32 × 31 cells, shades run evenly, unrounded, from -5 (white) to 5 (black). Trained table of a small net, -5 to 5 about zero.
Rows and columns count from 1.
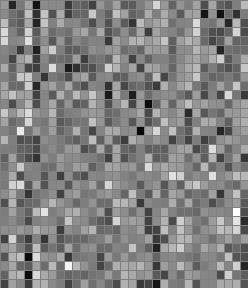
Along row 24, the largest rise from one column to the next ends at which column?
31
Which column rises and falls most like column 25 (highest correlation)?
20
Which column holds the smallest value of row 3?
25
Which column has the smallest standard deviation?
13
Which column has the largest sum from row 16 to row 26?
4
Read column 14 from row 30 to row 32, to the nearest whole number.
1 -1 1
